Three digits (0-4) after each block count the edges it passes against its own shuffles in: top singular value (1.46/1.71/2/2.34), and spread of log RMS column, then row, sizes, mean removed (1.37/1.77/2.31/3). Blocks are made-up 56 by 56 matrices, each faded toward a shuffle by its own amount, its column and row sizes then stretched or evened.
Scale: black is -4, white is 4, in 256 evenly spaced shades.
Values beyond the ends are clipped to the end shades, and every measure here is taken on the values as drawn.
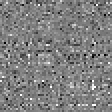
2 1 3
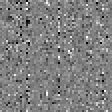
1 3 2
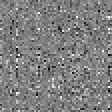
2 3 1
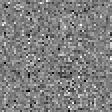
1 2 0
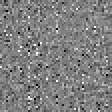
0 2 0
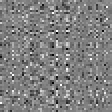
4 3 1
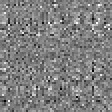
3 1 2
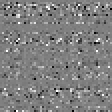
1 1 4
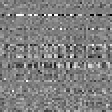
4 0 4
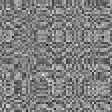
4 2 0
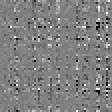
2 4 3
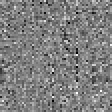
1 3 0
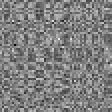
4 0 2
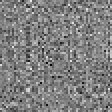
3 1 0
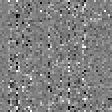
1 3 0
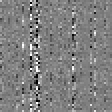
3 4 0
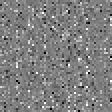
0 3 0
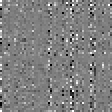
3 4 2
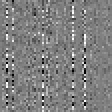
4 4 0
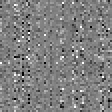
0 4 1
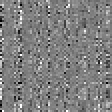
4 4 1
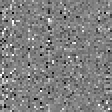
1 3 0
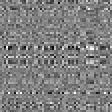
4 0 4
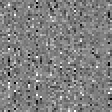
1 3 0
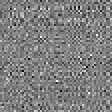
4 1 2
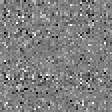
2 2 2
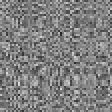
4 3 0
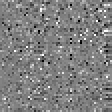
2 2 1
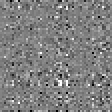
3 3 3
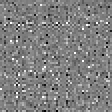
3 2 1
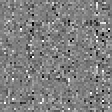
0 3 2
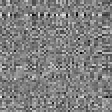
4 1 3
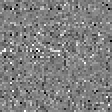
2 1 2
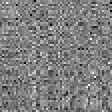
4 1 0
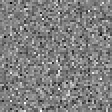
0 1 0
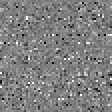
0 0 2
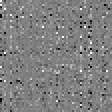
0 3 1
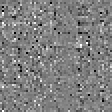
1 3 1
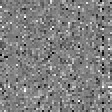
0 3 0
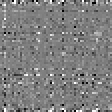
0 3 4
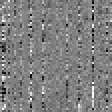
3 4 0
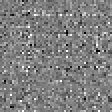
0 2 3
